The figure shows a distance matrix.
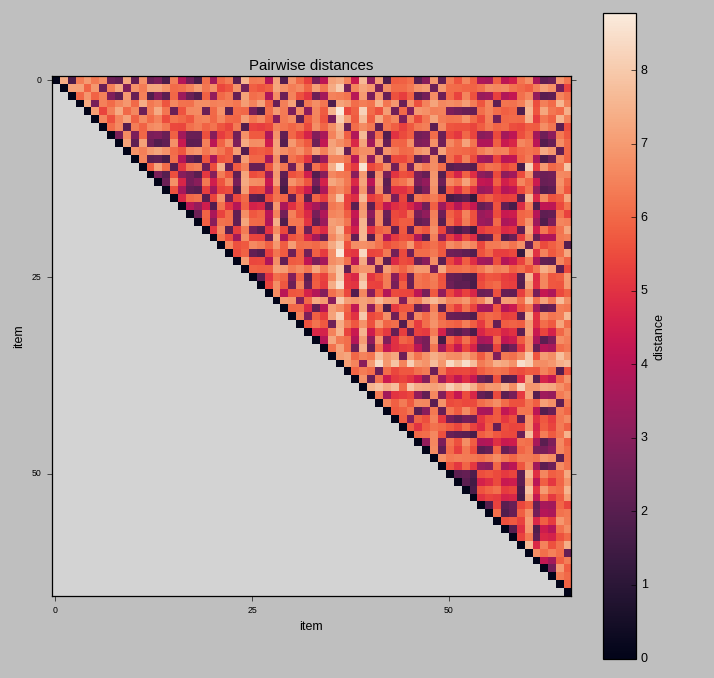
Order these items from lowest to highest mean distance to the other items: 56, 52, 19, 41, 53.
53, 19, 52, 56, 41
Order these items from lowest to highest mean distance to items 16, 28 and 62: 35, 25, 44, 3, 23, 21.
23, 44, 3, 35, 25, 21
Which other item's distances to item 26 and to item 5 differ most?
4
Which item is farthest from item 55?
28
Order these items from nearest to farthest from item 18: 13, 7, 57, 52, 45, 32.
7, 13, 57, 32, 45, 52
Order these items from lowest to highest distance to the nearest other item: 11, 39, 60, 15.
15, 11, 60, 39
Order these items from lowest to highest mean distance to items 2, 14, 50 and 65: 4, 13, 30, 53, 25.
13, 53, 25, 30, 4
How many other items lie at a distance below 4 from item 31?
6
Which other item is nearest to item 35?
3
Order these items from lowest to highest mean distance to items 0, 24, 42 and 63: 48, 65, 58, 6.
58, 6, 48, 65
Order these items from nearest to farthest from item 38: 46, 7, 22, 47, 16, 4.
16, 47, 7, 46, 22, 4
